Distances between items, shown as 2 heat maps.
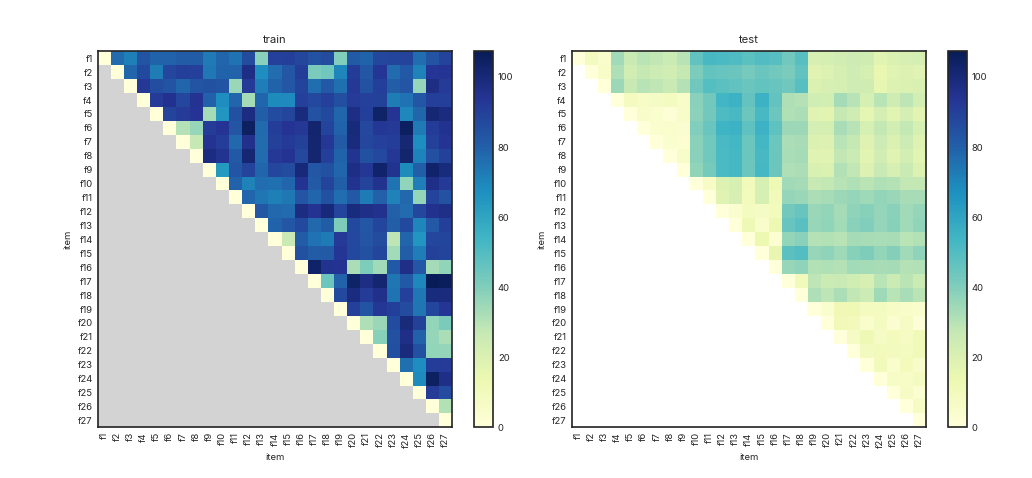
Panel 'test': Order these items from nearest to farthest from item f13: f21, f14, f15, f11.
f15, f14, f11, f21
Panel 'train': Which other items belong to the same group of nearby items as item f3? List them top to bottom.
f11, f25
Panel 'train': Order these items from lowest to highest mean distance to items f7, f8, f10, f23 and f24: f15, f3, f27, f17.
f15, f3, f17, f27
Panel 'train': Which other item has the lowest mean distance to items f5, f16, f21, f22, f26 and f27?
f20
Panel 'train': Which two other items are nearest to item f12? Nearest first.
f4, f10
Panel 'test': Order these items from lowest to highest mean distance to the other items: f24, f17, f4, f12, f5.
f24, f5, f4, f17, f12
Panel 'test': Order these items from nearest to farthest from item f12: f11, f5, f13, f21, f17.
f13, f11, f21, f17, f5
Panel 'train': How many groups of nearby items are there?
9
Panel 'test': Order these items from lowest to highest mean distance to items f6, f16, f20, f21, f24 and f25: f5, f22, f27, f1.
f27, f22, f5, f1
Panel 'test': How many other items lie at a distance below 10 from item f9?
5
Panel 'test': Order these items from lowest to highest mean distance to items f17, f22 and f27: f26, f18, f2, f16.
f26, f18, f2, f16
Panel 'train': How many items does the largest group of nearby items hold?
6
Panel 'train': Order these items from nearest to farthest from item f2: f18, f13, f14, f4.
f18, f13, f14, f4
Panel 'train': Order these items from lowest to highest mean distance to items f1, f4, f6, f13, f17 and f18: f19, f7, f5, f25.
f19, f25, f7, f5
